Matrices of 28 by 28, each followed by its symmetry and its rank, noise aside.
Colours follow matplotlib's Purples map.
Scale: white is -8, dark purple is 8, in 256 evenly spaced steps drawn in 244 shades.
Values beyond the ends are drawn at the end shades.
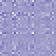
symmetric, rank two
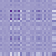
symmetric, rank one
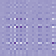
no symmetry, rank one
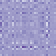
antisymmetric, rank two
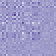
symmetric, rank three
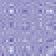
symmetric, rank two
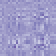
antisymmetric, rank two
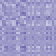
antisymmetric, rank two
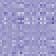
no symmetry, rank two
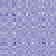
no symmetry, rank two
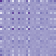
symmetric, rank one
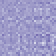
no symmetry, rank three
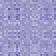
no symmetry, rank three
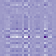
no symmetry, rank one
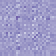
symmetric, rank three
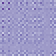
symmetric, rank two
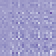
no symmetry, rank three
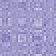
no symmetry, rank three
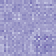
symmetric, rank three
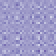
no symmetry, rank two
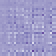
antisymmetric, rank two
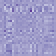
no symmetry, rank three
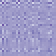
no symmetry, rank two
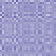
antisymmetric, rank two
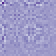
symmetric, rank three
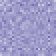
symmetric, rank three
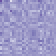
no symmetry, rank three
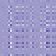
no symmetry, rank one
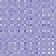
symmetric, rank three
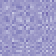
symmetric, rank three
